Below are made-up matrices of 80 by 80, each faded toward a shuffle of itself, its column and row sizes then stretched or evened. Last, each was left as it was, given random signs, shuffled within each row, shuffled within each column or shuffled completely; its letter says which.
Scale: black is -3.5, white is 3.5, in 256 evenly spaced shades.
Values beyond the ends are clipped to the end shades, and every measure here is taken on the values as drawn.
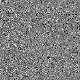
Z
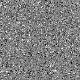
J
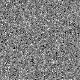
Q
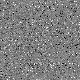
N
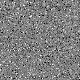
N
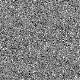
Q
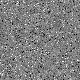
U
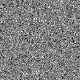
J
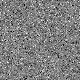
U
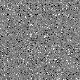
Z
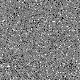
N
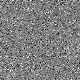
N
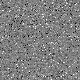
N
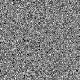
Z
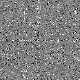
J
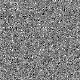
J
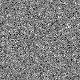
N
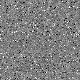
N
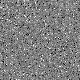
U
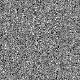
Q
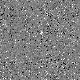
J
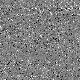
N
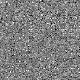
Z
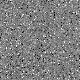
Q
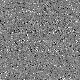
N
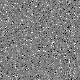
Q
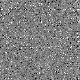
Z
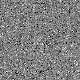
N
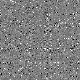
Z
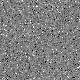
U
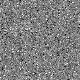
Q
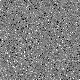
U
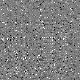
Z
